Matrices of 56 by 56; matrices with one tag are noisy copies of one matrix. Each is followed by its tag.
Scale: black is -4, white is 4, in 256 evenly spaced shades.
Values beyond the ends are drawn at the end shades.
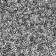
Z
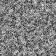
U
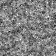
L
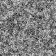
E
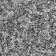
E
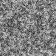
E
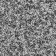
U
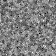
Z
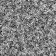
U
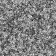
E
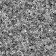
L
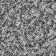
U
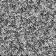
U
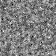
Z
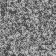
Z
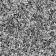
E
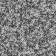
U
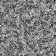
U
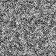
U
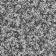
U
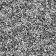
L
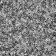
L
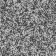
Z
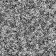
U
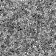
E
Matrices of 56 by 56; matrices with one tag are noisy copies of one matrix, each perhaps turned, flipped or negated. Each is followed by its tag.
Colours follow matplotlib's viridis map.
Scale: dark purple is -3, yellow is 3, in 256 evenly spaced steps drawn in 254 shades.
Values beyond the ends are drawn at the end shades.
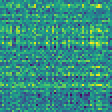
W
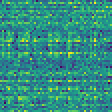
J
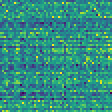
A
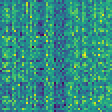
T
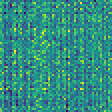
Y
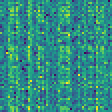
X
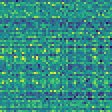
A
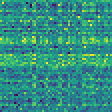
T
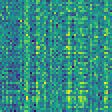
W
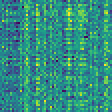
W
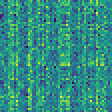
X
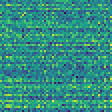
Y
